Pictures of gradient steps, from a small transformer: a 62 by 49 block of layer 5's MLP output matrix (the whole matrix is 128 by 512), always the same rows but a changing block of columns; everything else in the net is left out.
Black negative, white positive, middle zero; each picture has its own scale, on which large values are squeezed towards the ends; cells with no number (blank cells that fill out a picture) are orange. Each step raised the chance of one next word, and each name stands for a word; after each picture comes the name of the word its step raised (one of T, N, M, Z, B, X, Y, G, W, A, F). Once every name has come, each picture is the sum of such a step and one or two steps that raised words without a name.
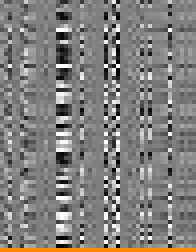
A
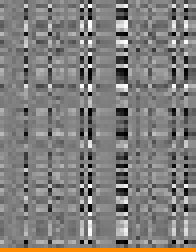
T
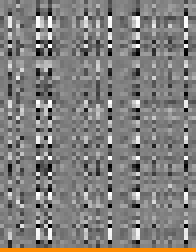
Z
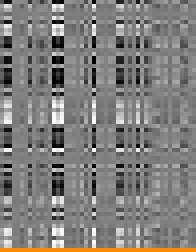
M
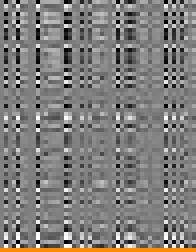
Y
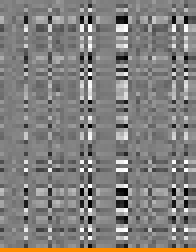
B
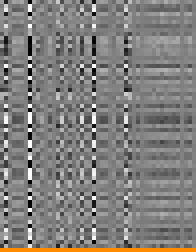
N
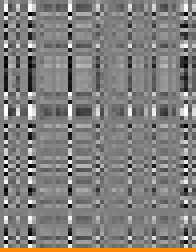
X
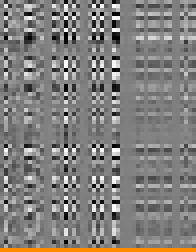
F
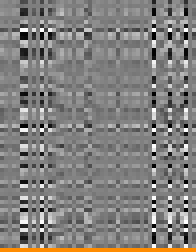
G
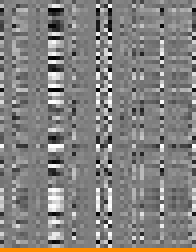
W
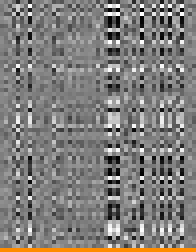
N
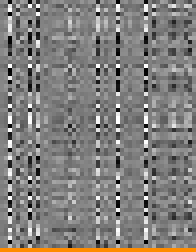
N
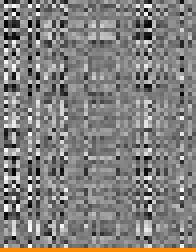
F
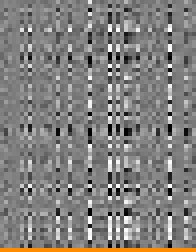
B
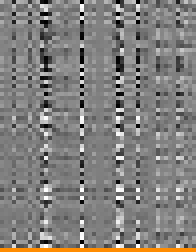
Y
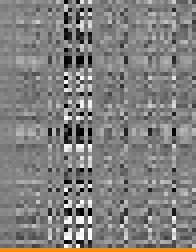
Y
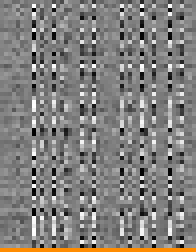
A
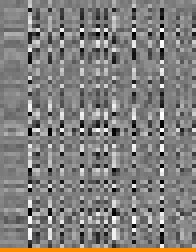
G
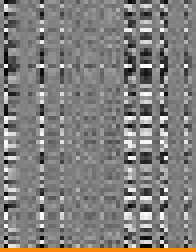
A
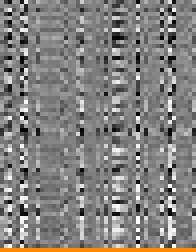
F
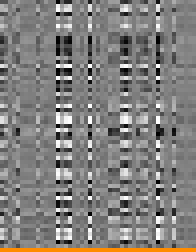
N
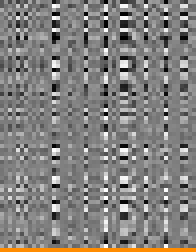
F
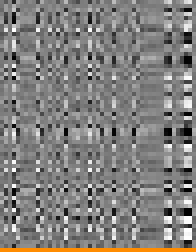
B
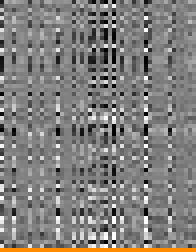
Y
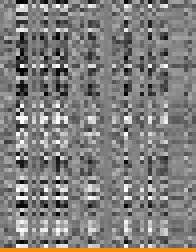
N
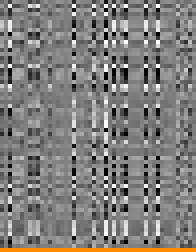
T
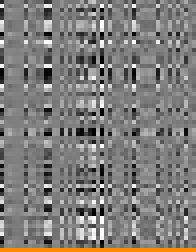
T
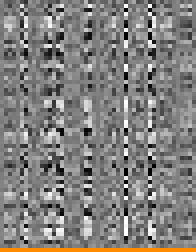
Z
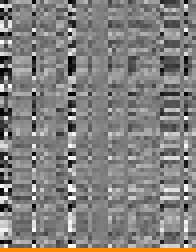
T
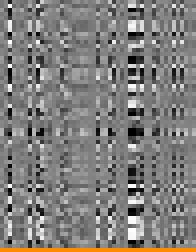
T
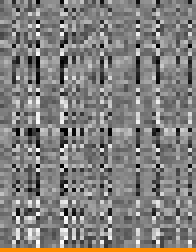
M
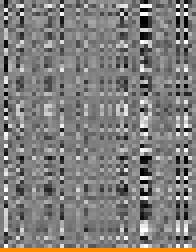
X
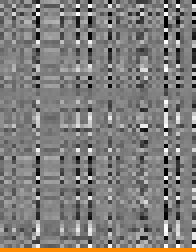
Y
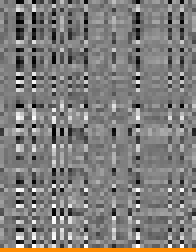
Y
